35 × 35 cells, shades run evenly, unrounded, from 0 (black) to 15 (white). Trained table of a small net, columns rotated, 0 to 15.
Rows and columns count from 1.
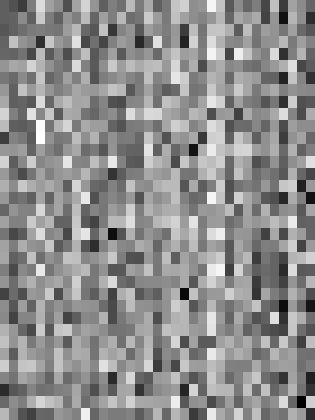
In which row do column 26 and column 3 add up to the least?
1
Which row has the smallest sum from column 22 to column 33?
26
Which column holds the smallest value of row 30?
18
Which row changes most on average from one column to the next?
4
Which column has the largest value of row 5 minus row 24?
31
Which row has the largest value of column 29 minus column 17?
32
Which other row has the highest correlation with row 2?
7
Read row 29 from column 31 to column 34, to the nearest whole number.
6 12 8 4
